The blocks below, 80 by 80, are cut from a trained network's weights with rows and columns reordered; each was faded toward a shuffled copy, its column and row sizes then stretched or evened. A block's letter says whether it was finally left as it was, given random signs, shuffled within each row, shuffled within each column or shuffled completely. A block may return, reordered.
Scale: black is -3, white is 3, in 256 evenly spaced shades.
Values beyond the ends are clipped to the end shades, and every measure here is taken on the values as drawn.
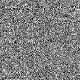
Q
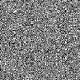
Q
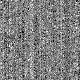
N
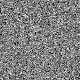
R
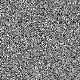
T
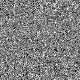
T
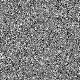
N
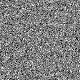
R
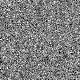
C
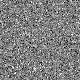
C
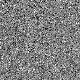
N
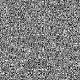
Q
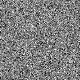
N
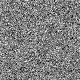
C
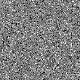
N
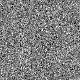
N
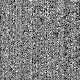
N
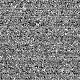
R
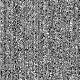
N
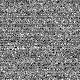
R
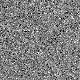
R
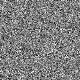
R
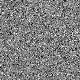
R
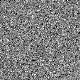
R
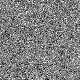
C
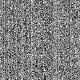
N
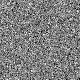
C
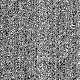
N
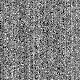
N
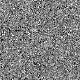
T
